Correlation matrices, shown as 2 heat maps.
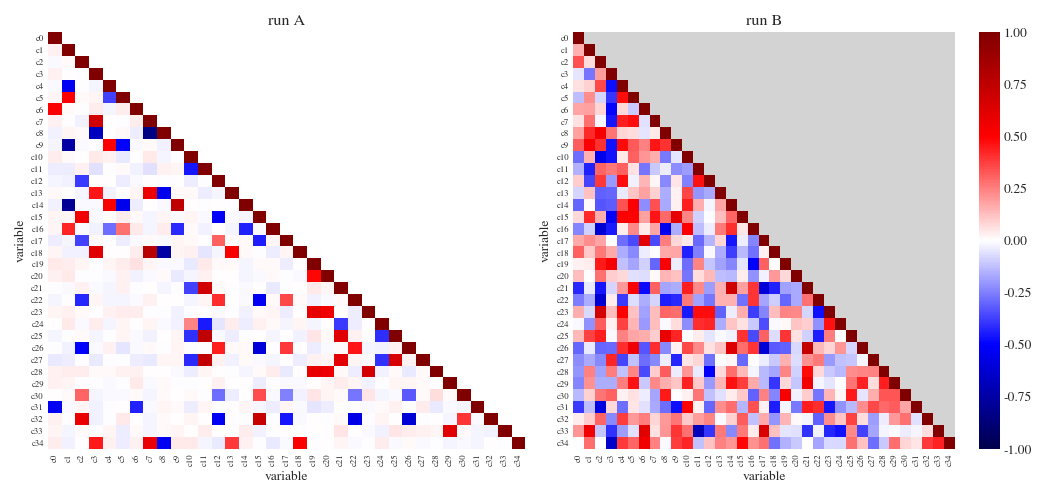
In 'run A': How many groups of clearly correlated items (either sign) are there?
7
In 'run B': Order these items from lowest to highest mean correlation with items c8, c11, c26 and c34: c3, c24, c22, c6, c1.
c22, c3, c6, c1, c24
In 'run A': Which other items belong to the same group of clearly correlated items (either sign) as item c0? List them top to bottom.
c6, c31
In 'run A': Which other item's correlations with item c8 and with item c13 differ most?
c7
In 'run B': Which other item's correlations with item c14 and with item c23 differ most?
c2
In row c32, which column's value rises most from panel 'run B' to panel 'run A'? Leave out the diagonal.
c15
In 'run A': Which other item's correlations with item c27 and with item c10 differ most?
c11
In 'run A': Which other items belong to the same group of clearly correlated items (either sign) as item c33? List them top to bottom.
c29
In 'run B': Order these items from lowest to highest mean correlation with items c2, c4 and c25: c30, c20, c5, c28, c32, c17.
c28, c17, c20, c5, c30, c32
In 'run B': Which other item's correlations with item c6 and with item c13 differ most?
c21
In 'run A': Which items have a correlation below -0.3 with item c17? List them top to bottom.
c2, c15, c32
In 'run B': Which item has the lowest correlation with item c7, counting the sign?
c3
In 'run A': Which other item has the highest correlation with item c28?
c23
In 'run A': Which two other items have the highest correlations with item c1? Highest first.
c5, c16
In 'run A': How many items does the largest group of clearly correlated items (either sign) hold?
8
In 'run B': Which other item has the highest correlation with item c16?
c10
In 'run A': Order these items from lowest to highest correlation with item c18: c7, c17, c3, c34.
c17, c34, c3, c7
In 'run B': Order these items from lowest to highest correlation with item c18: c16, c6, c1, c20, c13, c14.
c14, c16, c13, c6, c1, c20
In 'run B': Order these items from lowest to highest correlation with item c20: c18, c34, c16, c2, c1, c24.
c16, c34, c1, c24, c18, c2
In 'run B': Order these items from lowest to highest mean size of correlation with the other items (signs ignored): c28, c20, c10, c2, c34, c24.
c20, c24, c28, c34, c10, c2
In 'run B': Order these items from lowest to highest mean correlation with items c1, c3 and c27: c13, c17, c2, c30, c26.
c26, c13, c2, c17, c30
